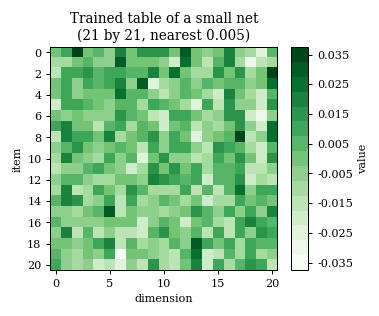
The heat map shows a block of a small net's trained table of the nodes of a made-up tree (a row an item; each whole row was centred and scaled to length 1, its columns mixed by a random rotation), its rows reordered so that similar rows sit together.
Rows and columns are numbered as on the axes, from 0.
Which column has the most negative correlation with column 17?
13
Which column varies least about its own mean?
3
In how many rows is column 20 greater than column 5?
12
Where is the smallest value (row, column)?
19, 6
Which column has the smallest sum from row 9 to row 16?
8
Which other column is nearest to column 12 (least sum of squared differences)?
16
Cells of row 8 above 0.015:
4
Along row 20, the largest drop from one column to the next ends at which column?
14
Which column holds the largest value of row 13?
17
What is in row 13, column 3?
-0.01
